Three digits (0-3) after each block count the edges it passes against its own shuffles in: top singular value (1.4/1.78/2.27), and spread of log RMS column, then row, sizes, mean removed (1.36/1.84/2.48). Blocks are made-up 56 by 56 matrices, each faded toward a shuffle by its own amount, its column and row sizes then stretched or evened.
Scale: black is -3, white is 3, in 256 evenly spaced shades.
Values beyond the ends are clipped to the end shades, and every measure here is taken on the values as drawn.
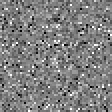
0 0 1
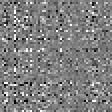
2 3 3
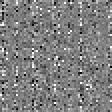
0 3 1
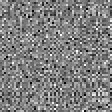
3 1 0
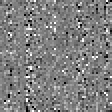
0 3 0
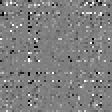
0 2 3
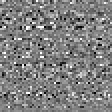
2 0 3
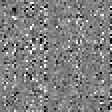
2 3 1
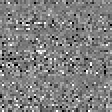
0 1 3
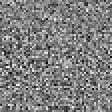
2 0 2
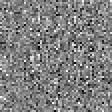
1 2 0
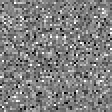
1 0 2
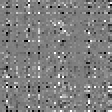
2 3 3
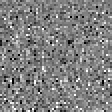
1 1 2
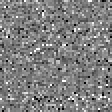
0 0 2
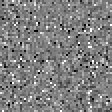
0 1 1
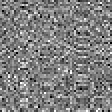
3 1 0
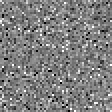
0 0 0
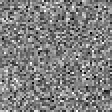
2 0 1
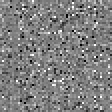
0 2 1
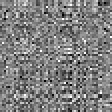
3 2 1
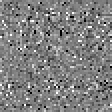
1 0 2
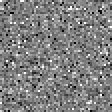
0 0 0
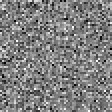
1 1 0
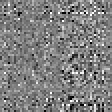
2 3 2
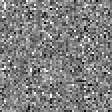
0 2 0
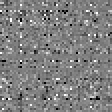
0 2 3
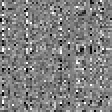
2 3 1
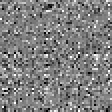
2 2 1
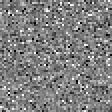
0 0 1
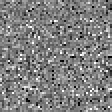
0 0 1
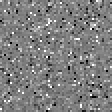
0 1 0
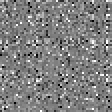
2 2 1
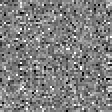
1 1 0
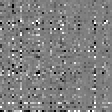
1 3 3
